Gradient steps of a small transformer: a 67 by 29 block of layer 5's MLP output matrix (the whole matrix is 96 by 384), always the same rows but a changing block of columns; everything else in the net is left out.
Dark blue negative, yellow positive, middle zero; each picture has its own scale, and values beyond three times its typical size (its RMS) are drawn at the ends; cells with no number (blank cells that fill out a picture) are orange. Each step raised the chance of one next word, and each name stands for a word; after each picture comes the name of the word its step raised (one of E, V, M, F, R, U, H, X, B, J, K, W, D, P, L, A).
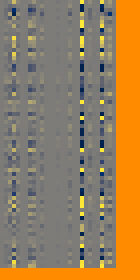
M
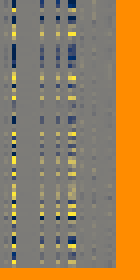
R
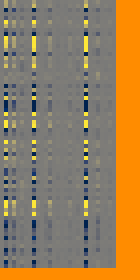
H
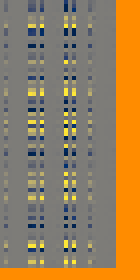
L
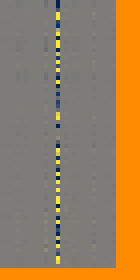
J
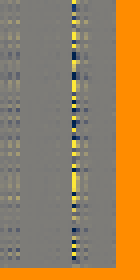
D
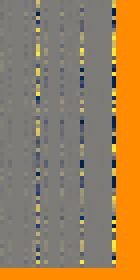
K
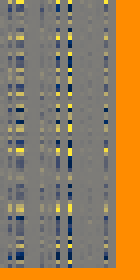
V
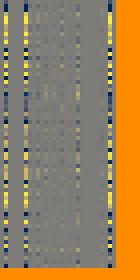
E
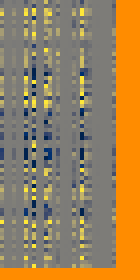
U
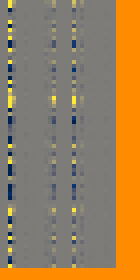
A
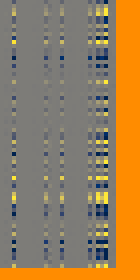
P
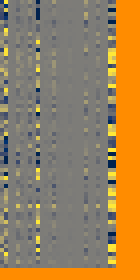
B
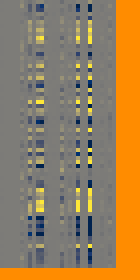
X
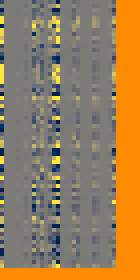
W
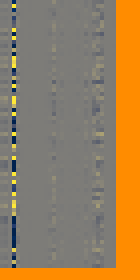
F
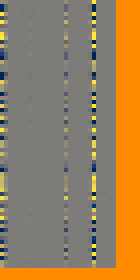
D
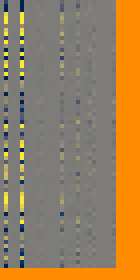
E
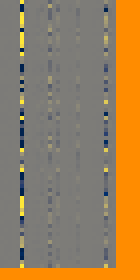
M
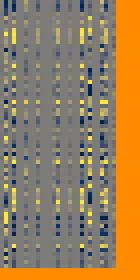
X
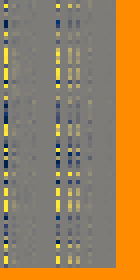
B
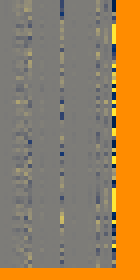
X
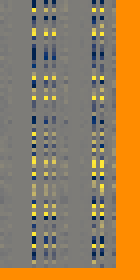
R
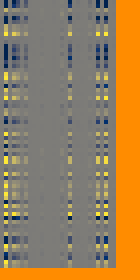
R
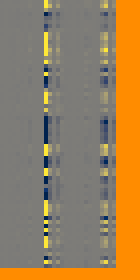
K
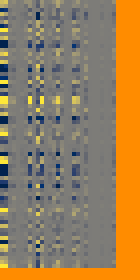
A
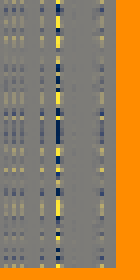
M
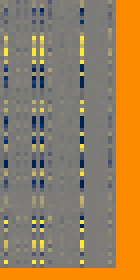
K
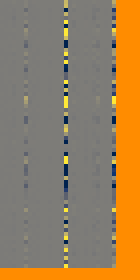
A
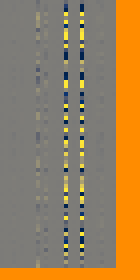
D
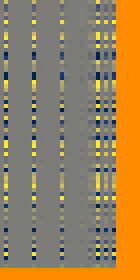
D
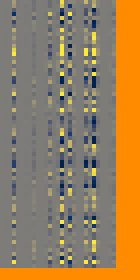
K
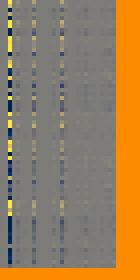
H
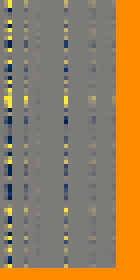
A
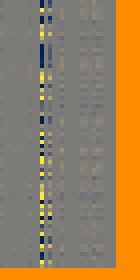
R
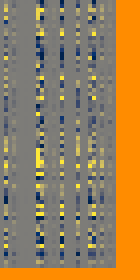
R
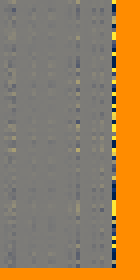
V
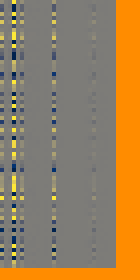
D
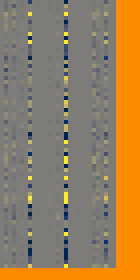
P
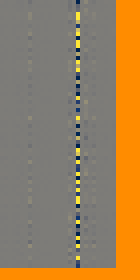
J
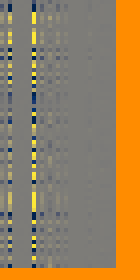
E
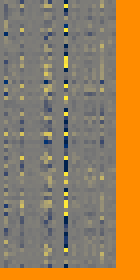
F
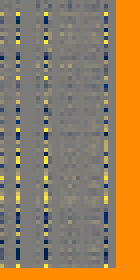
P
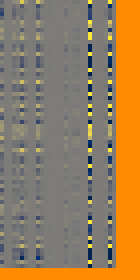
V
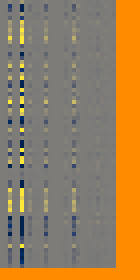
X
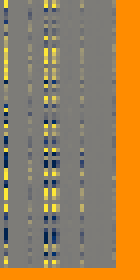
B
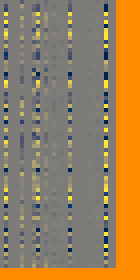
D
